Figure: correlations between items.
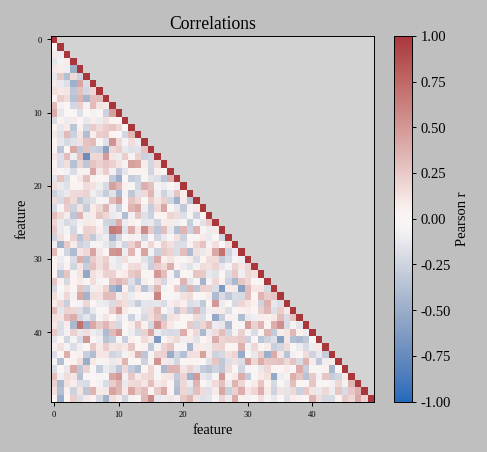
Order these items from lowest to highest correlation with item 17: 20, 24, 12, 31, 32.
20, 24, 31, 32, 12
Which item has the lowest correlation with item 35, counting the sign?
41
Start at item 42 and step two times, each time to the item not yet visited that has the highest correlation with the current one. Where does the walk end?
26
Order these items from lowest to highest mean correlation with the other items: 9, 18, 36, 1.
1, 36, 18, 9
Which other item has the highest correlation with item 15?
49
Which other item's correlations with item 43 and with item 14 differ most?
29
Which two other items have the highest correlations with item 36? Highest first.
25, 33
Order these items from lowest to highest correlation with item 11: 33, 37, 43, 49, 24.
24, 49, 43, 37, 33
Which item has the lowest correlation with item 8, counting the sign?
15
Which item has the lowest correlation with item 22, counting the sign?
19
